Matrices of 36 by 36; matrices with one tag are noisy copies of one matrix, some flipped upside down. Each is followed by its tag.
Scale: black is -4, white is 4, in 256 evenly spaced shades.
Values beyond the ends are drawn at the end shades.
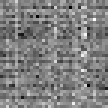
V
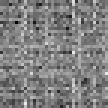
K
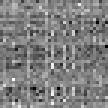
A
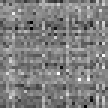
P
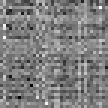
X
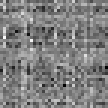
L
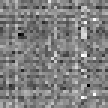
V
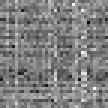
V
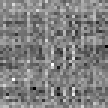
A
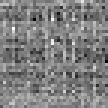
A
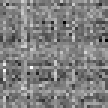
L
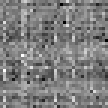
L
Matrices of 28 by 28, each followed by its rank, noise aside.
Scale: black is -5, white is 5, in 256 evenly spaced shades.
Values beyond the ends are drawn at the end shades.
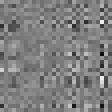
two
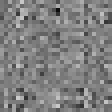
four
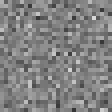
eight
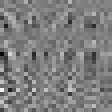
three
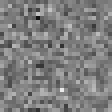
six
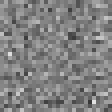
eight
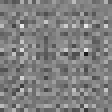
three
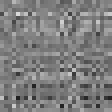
three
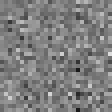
six
